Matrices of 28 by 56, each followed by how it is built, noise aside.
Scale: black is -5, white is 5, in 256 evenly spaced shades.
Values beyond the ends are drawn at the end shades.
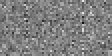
uneven columns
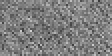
Toeplitz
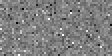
sparse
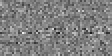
uneven rows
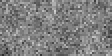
smooth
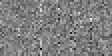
uneven columns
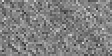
Toeplitz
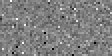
sparse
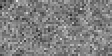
smooth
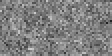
smooth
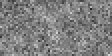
smooth
